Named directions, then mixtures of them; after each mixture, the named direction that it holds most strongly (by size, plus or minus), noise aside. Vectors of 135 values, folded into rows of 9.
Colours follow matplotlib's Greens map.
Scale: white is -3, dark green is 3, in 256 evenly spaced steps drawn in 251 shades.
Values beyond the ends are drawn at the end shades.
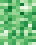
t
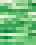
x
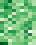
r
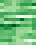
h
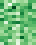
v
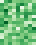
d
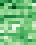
x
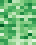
h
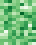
t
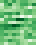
h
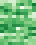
x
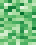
t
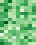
d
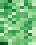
r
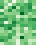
v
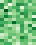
d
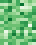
t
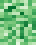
t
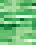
h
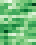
x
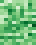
d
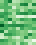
h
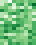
x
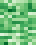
v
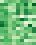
d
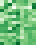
v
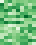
d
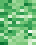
r
